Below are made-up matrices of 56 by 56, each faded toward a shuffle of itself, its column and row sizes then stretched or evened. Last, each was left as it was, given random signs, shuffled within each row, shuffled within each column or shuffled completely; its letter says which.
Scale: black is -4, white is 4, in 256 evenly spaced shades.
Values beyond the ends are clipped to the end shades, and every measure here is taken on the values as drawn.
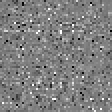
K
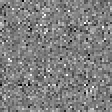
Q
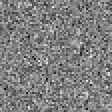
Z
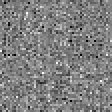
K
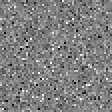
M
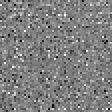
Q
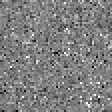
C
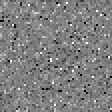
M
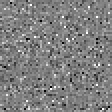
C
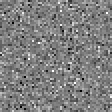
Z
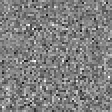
Q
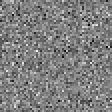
Q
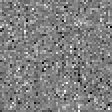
Z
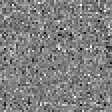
Q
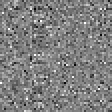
K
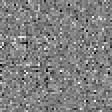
Q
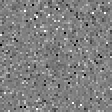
M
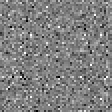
K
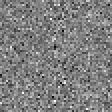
Z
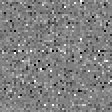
C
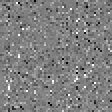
Z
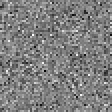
Q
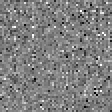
Z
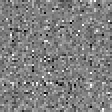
K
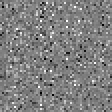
Z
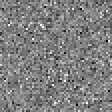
M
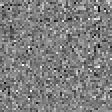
Q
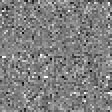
Q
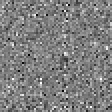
Q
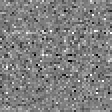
C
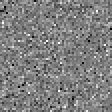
M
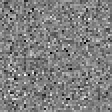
Q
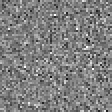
Z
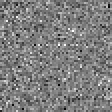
Q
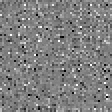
K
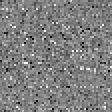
C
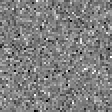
M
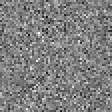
Z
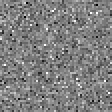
M
